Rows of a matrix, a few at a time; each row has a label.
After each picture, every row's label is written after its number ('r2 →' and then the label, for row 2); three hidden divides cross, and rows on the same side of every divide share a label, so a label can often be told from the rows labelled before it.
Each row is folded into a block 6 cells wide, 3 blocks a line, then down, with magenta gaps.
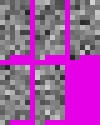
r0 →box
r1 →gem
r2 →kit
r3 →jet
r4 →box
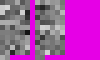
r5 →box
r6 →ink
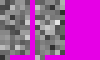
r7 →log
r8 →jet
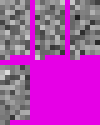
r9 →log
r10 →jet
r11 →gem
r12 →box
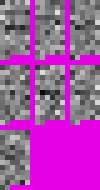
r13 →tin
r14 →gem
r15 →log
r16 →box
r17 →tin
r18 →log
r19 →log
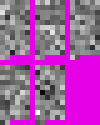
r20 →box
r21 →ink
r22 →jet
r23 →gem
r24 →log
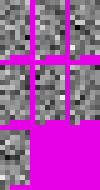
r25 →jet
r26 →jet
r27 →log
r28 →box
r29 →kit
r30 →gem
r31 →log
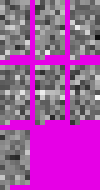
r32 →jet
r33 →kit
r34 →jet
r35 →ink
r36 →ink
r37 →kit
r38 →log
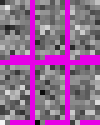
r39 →tin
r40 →ink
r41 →jet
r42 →jet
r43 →log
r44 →log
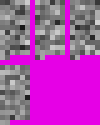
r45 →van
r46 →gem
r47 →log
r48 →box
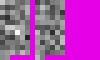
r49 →ink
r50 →tin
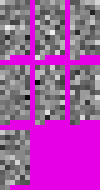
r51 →ink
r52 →jet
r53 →van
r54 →box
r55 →box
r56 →kit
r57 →ink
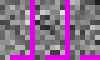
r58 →log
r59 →log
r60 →gem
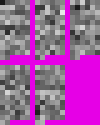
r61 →tin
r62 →kit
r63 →ink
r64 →jet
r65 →ink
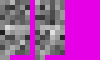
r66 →ink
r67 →ink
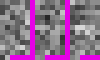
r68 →log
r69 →ink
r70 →ink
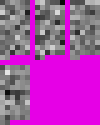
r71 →box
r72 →gem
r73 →van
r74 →tin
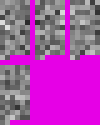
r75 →jet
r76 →kit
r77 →box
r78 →ink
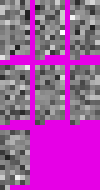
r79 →box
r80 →kit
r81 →van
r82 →van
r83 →kit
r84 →kit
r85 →log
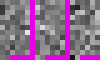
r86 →kit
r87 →jet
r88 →kit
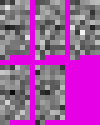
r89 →tin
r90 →van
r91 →van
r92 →tin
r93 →log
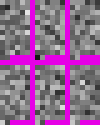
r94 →kit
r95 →log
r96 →gem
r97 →jet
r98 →van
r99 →jet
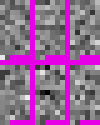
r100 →jet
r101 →tin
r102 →van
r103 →kit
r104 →tin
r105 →van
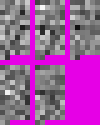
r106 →van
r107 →tin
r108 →tin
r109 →jet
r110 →tin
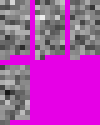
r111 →ink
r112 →van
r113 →jet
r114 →tin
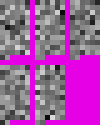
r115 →log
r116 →box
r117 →gem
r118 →log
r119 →box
